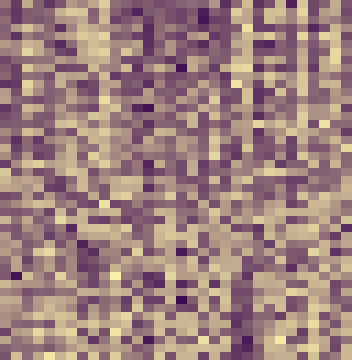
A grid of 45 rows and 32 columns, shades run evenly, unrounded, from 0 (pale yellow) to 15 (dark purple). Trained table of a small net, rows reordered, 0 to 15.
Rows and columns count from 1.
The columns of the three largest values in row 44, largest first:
23, 22, 31
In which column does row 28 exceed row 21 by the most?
10
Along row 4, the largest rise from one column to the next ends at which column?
24
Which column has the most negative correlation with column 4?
28
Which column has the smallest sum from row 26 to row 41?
29
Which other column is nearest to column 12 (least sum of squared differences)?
15
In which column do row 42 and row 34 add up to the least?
11
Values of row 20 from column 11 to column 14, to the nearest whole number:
7 6 10 8
